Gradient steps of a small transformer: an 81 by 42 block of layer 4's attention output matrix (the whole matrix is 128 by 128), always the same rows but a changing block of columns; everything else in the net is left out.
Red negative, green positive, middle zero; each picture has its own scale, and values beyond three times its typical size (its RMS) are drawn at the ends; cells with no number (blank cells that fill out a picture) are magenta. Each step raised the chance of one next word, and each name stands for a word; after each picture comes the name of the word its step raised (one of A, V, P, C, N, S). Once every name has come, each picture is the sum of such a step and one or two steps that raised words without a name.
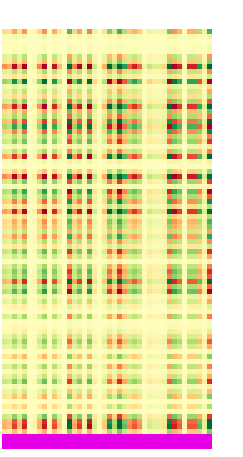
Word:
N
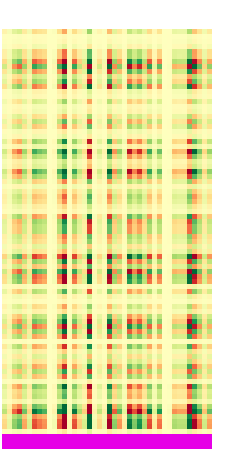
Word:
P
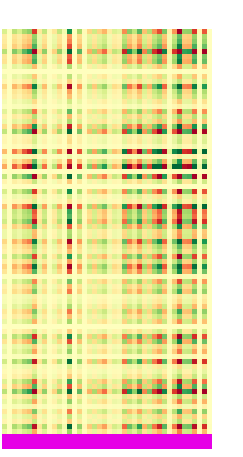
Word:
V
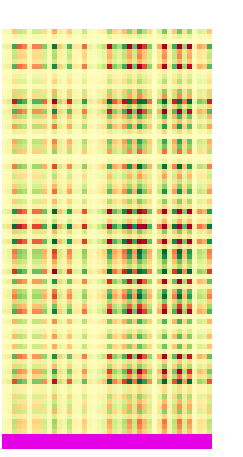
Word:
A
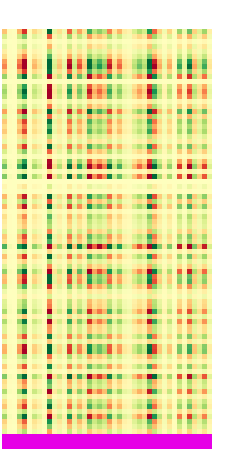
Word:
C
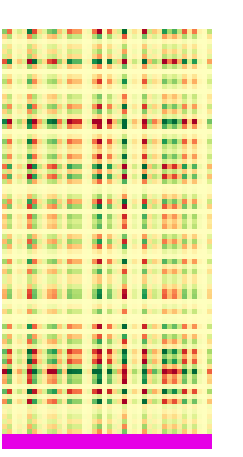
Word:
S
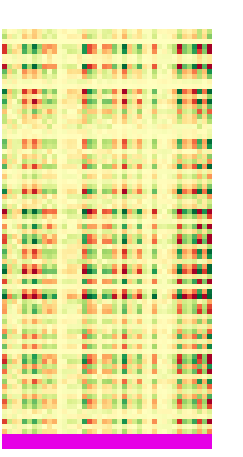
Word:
A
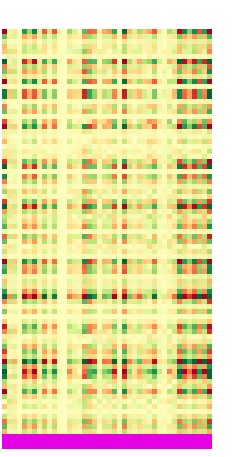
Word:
S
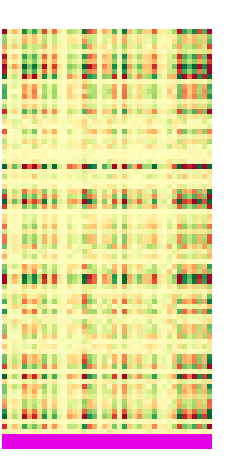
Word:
C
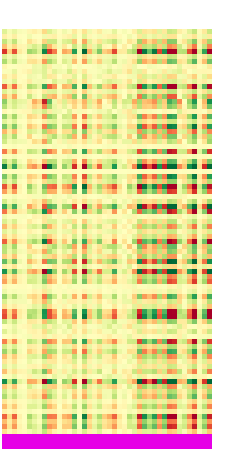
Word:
A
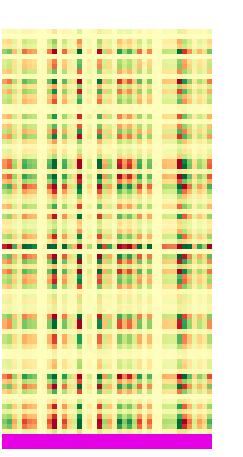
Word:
C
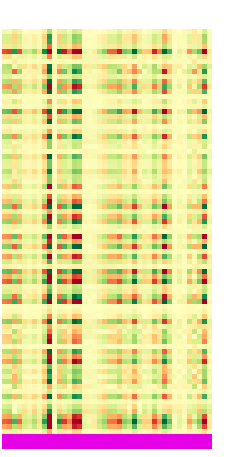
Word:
P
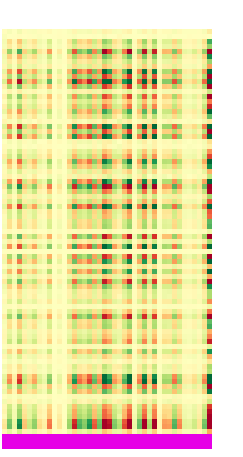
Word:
N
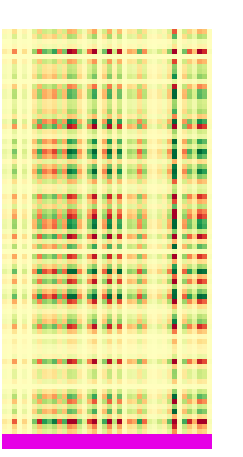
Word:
P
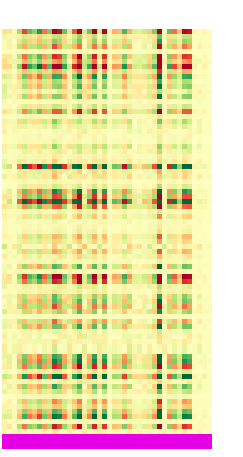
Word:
C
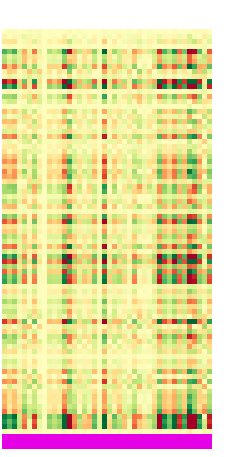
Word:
P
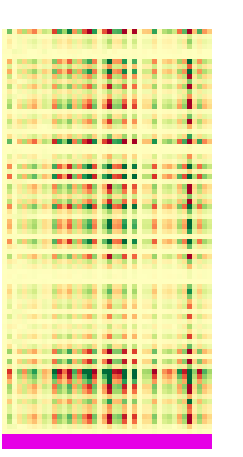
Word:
S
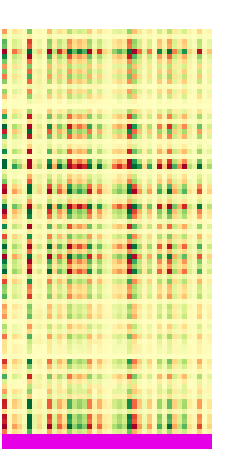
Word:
V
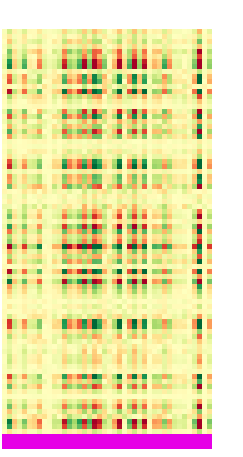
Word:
C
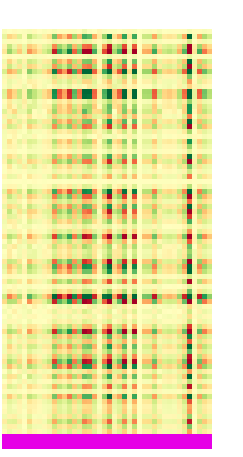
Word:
A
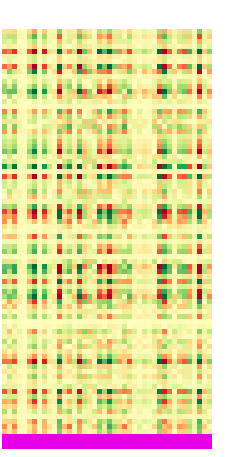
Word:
V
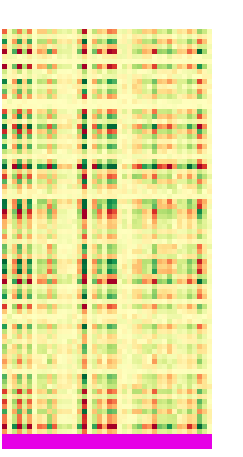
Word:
V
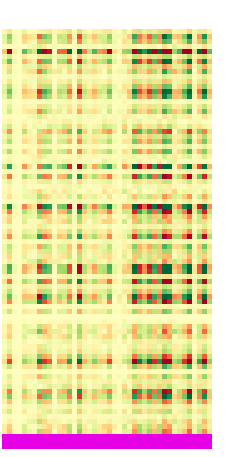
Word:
V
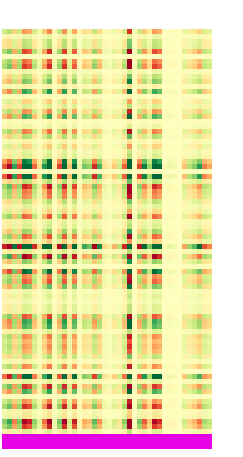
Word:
C
